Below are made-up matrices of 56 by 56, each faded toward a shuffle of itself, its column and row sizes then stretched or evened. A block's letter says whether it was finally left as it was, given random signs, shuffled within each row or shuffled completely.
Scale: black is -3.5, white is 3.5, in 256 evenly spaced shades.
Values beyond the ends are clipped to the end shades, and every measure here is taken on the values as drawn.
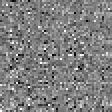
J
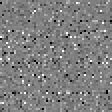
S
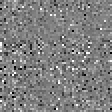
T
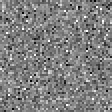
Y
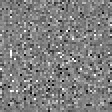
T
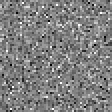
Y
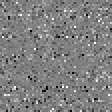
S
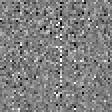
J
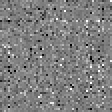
T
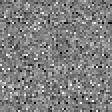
S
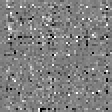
J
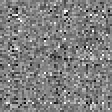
J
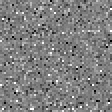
Y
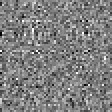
J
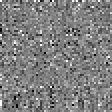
J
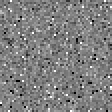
Y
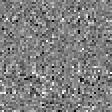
J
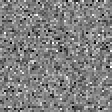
S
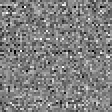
S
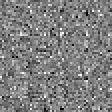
J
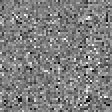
T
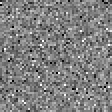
Y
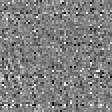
J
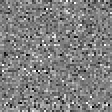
S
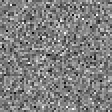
Y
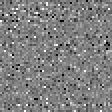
S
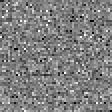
S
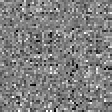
J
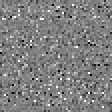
S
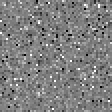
Y
